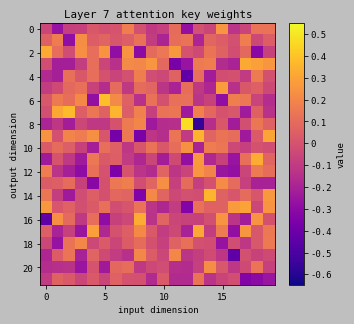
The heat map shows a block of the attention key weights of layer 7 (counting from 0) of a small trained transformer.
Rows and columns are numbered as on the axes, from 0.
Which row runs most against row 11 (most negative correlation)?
13
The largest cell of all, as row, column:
8, 12
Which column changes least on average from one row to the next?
7
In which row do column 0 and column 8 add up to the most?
15
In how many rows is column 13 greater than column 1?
12
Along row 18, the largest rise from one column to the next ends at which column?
2
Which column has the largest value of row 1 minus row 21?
17
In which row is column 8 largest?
16
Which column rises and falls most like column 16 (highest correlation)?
3
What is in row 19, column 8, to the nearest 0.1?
0.2
